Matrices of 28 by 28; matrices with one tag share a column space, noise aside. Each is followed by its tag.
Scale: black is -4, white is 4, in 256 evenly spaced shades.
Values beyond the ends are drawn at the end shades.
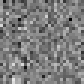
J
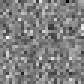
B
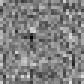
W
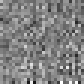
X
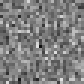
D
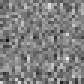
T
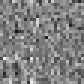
B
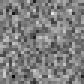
W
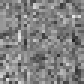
T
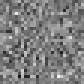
W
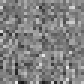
X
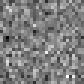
W
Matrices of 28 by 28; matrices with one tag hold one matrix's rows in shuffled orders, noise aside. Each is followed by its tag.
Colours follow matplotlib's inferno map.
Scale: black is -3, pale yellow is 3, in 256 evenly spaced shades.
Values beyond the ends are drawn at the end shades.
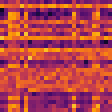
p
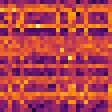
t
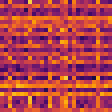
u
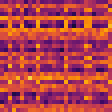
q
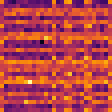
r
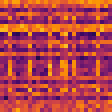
u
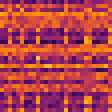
q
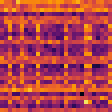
q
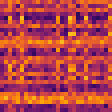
t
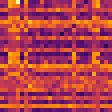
p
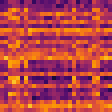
p
